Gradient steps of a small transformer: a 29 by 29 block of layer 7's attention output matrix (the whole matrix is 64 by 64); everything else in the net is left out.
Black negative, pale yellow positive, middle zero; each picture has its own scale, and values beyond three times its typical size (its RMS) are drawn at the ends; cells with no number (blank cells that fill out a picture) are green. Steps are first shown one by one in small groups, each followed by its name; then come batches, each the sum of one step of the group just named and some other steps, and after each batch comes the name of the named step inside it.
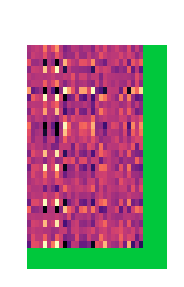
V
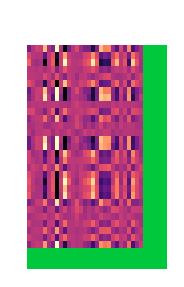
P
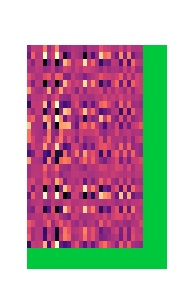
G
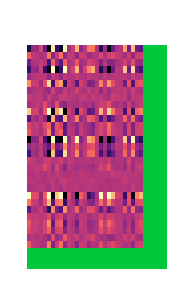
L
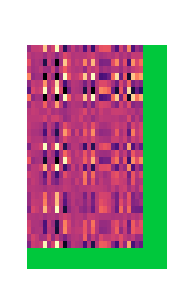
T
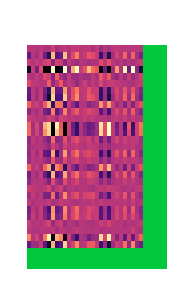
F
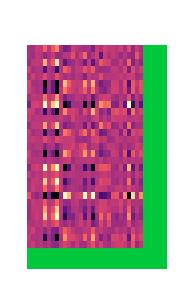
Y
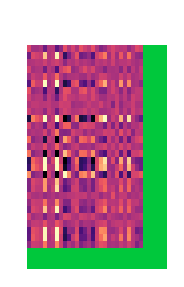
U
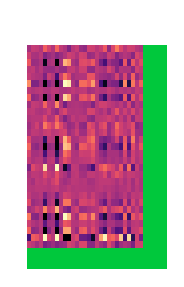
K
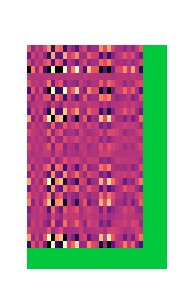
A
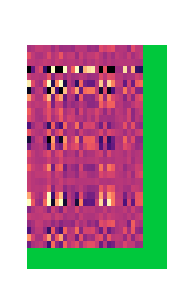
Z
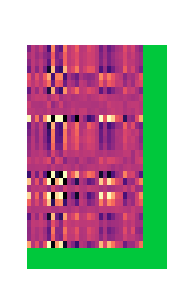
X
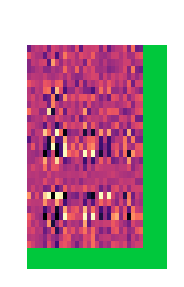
L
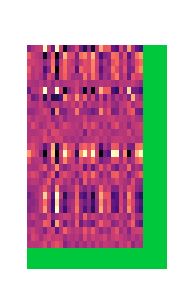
T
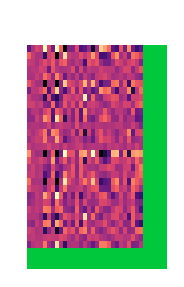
P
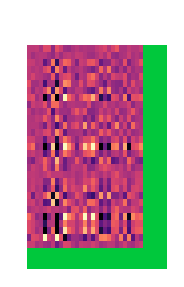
K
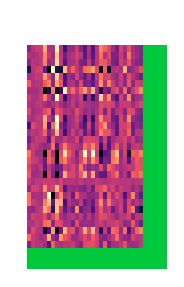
Z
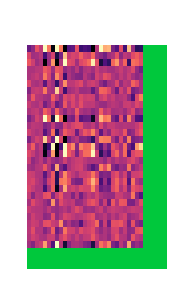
P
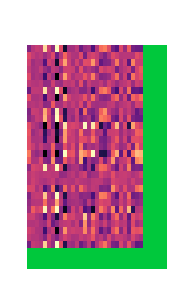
T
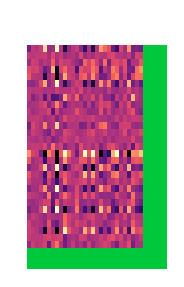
T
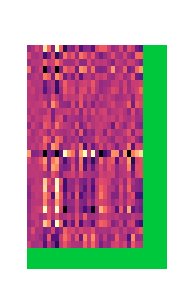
Y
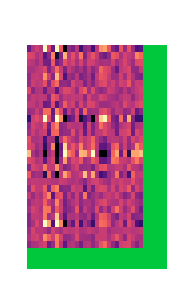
U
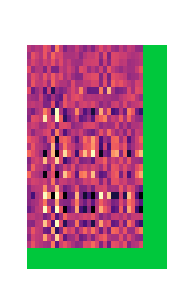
U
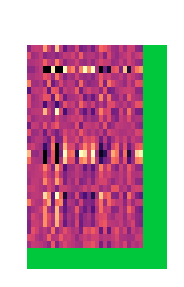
Z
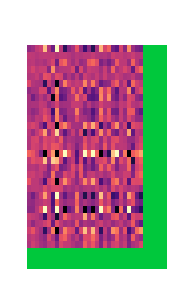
P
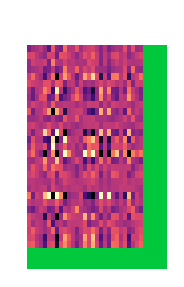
L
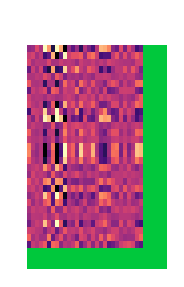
A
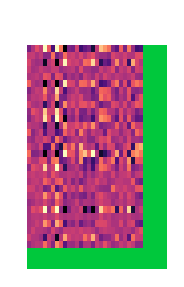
P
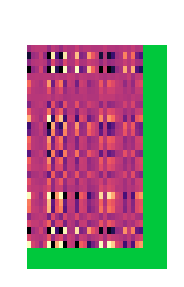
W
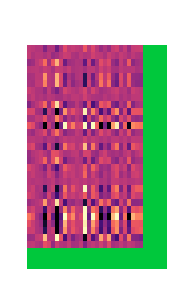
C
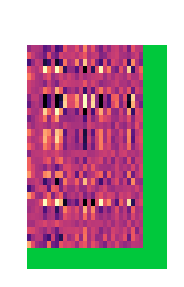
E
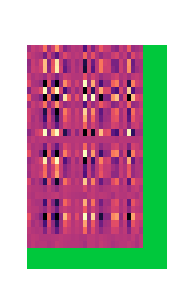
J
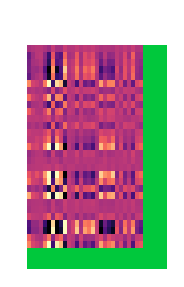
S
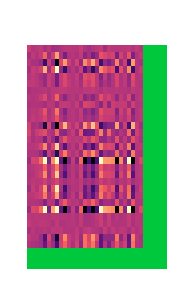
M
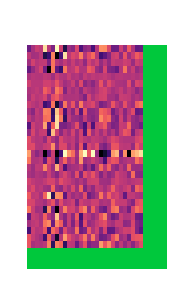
W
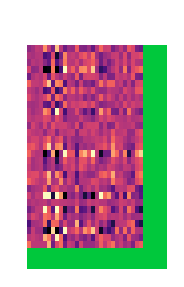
S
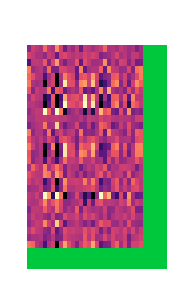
E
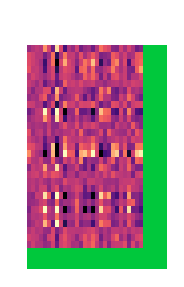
M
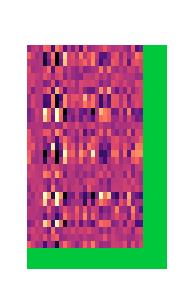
E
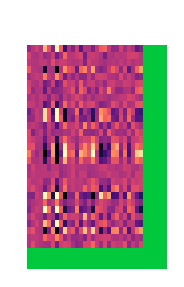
C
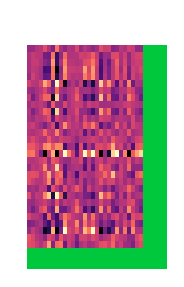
S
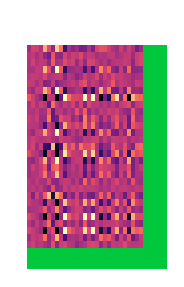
J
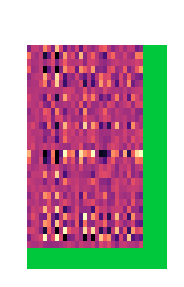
C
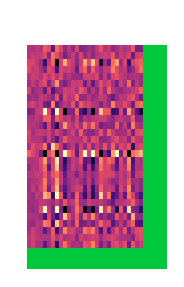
M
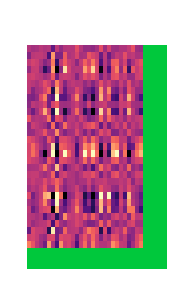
W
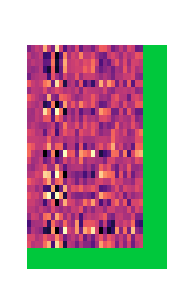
S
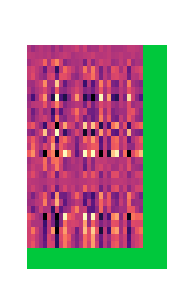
C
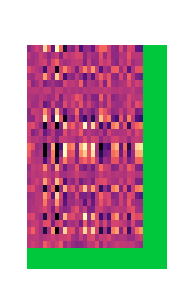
C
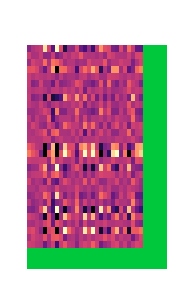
J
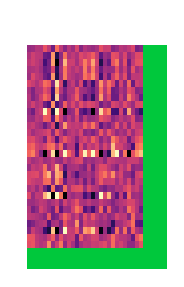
S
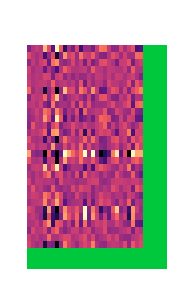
C
